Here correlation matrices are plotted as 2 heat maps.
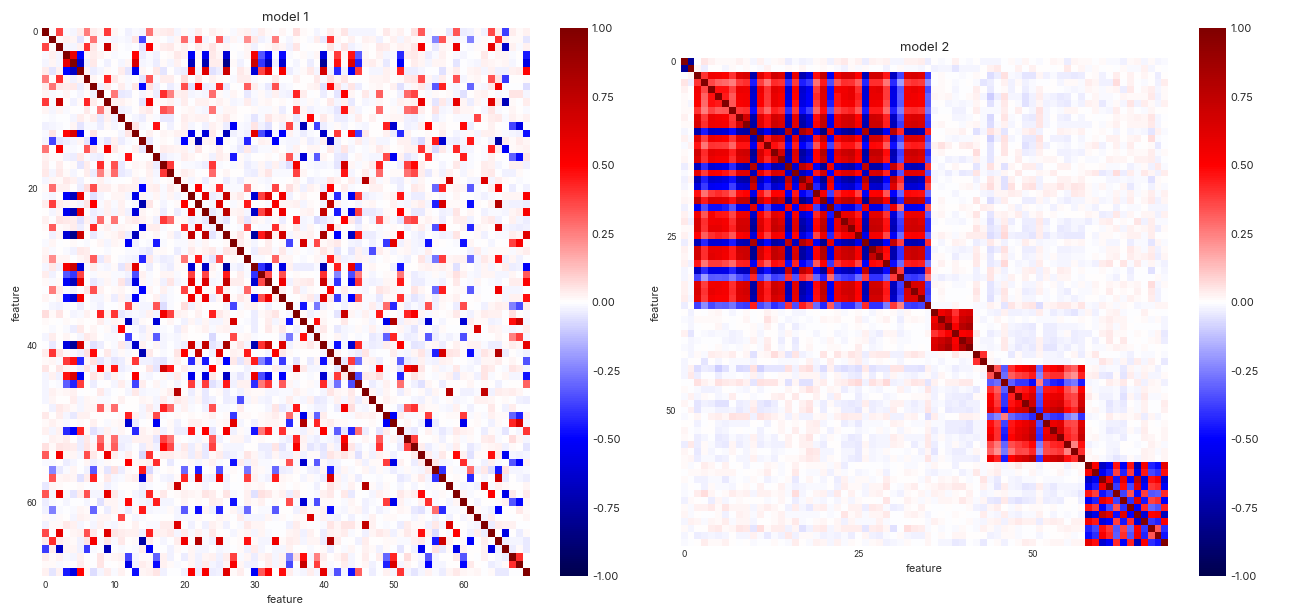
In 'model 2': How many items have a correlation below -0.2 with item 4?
9
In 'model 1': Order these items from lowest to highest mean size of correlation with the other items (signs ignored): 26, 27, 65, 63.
63, 27, 65, 26
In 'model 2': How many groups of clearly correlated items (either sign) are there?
6
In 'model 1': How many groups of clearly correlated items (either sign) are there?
8
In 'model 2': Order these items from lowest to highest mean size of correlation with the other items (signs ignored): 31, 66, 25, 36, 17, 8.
36, 66, 31, 25, 8, 17
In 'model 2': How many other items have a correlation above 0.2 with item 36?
5
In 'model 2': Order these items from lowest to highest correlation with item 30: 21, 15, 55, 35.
55, 35, 21, 15
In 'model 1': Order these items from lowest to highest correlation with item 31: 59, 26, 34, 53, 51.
53, 59, 51, 34, 26
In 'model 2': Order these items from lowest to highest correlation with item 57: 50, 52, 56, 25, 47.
25, 56, 47, 52, 50
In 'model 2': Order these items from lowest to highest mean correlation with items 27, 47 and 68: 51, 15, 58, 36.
15, 58, 51, 36
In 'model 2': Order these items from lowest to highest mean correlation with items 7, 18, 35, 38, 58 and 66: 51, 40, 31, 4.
4, 51, 31, 40
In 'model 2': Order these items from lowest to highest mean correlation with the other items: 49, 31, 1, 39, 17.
17, 31, 1, 39, 49
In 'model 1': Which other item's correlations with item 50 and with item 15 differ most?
37
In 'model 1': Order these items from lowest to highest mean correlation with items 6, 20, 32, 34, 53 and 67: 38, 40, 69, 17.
38, 17, 69, 40
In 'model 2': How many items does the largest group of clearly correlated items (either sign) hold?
34
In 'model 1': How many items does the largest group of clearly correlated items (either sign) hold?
17
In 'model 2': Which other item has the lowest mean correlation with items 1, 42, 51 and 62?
0
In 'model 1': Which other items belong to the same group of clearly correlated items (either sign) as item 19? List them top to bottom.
46, 58, 63
